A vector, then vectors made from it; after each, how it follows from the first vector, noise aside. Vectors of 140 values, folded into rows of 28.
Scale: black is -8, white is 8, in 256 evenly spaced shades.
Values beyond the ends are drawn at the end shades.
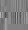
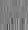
wrapped around, partly zeroed.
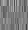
wrapped around, negated.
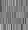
wrapped around, negated.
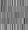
wrapped around, negated.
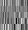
wrapped around, negated, scaled up.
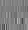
wrapped around, partly zeroed.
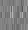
reversed, negated, partly zeroed.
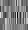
scaled up.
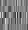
scaled up.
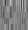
wrapped around, negated.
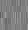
negated, shrunk.
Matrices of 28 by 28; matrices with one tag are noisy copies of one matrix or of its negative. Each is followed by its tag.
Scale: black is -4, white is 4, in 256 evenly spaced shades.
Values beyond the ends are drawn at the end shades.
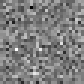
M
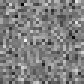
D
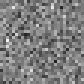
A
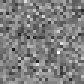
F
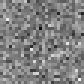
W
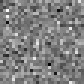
M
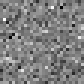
A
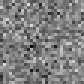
W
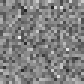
A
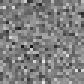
W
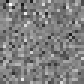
D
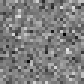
A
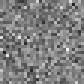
A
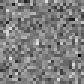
M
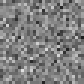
A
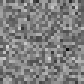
A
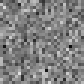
D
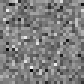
M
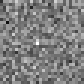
M
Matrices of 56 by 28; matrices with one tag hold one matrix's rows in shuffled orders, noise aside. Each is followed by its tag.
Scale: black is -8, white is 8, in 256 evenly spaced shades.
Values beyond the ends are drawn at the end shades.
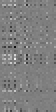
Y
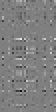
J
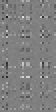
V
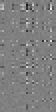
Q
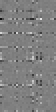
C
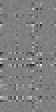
C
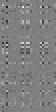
V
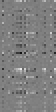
J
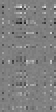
J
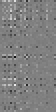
Y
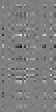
J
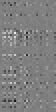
Y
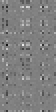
V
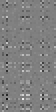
V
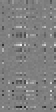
J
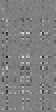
V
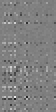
Y
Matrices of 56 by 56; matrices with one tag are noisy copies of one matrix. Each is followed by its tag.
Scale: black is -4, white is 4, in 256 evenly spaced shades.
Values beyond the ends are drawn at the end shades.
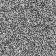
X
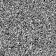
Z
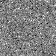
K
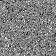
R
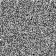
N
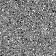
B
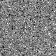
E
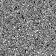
Z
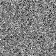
N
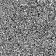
X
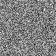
X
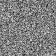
B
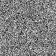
Z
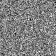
E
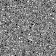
B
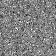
E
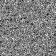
R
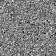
R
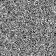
R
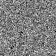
Z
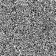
X
